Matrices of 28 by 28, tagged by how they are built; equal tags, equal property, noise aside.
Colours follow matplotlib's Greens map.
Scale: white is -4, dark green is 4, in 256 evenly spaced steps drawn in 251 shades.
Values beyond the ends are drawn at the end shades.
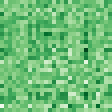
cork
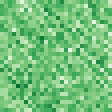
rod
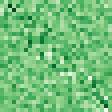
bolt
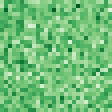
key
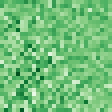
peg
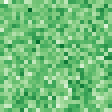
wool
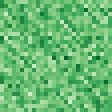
rod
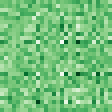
cork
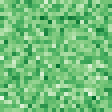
key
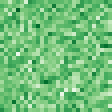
wool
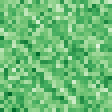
rod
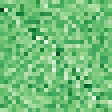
bolt
